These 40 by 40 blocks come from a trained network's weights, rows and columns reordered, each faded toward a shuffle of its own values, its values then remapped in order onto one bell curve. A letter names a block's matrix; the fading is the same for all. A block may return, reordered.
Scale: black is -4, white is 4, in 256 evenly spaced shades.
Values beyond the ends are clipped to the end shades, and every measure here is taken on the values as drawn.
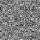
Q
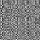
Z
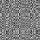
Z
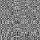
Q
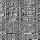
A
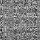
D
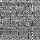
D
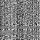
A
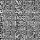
D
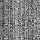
A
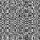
Z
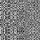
Z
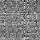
D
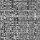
D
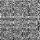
D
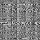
A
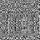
Q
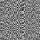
Z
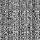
A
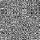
Q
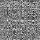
D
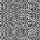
Z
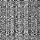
A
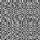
Z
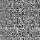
D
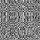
Z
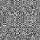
Q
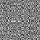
Q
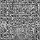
D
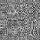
Q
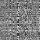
D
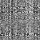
A
